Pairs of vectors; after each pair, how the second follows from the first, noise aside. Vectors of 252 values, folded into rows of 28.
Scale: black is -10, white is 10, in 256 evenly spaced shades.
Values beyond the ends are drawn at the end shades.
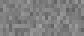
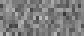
reversed, scaled up.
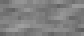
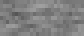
wrapped around.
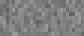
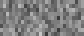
wrapped around, negated, scaled up.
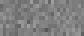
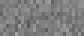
sign-scrambled.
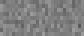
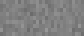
negated, shrunk.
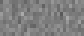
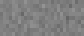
negated, shrunk.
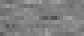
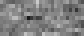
reversed, scaled up.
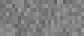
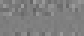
wrapped around, partly zeroed.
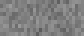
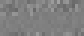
negated, partly zeroed.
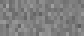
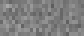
sign-scrambled.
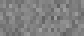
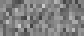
reversed, scaled up.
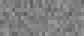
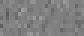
wrapped around, partly zeroed.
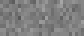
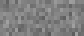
wrapped around.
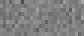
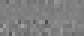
wrapped around, partly zeroed.
